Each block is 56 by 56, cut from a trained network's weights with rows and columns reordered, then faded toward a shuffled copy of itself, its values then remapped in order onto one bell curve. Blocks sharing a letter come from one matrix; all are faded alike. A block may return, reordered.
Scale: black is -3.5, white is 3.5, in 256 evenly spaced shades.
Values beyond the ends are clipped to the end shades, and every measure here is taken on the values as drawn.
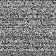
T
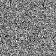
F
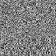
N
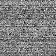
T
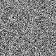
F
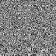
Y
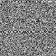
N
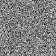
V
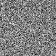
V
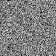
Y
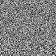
N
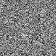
Y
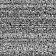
T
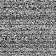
T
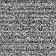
T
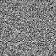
Y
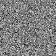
V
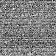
T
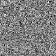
V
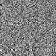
Y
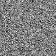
V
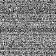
T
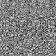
N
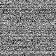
T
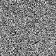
V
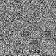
N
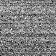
T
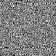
N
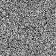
F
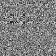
Y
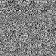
N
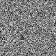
F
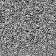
Y
